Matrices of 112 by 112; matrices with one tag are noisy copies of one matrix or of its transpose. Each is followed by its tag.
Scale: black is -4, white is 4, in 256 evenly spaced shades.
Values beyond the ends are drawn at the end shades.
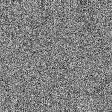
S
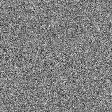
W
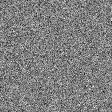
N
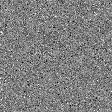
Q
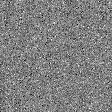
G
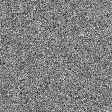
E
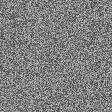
E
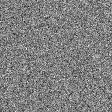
N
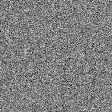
W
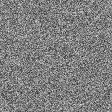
E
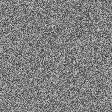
W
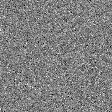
W
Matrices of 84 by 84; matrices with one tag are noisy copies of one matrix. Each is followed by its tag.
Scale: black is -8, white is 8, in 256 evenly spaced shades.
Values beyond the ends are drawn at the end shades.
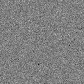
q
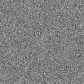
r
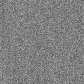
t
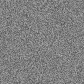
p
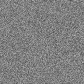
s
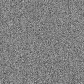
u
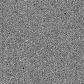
t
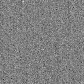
u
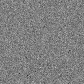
r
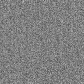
u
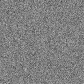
r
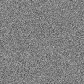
s
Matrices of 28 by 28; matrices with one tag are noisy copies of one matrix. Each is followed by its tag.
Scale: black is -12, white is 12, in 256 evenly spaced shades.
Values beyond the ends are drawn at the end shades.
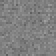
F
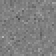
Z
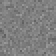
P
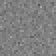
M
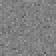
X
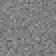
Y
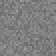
Y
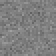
F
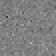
Z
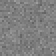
F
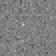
Y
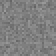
Z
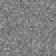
X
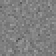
Y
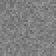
Z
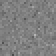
M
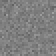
Z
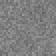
F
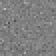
X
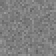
P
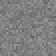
M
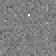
P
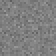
Z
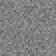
P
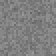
F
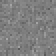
F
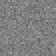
F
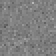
Y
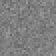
Z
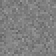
Y
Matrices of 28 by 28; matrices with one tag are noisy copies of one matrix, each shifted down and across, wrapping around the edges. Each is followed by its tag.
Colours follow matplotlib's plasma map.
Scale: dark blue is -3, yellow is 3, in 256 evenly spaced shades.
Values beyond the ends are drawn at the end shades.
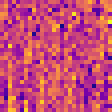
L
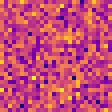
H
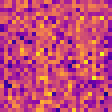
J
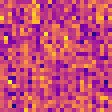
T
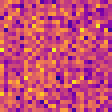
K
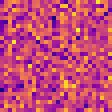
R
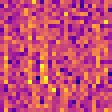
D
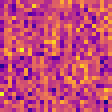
T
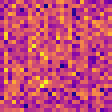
K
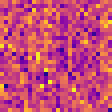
J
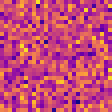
R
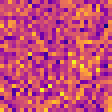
H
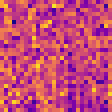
J
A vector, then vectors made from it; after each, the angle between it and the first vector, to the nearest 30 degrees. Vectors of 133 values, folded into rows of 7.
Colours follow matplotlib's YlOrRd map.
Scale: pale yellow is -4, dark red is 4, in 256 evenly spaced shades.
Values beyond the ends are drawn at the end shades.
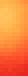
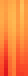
30 degrees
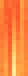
120 degrees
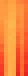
60 degrees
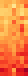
30 degrees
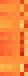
90 degrees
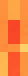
90 degrees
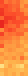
150 degrees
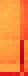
60 degrees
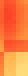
150 degrees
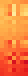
30 degrees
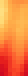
30 degrees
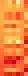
60 degrees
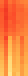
150 degrees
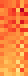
120 degrees
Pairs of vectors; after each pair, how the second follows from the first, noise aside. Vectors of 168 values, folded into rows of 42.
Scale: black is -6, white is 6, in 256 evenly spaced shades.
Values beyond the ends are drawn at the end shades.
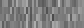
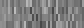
reversed.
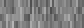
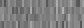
wrapped around, partly zeroed.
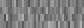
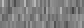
reversed, partly zeroed.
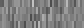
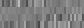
wrapped around, partly zeroed.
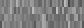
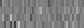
reversed, partly zeroed.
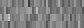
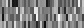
wrapped around, negated, scaled up.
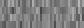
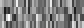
wrapped around, negated, scaled up.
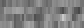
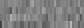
wrapped around, partly zeroed.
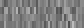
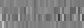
wrapped around, partly zeroed.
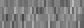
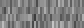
wrapped around, negated.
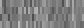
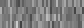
reversed.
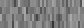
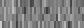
reversed.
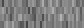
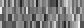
wrapped around, negated, scaled up.
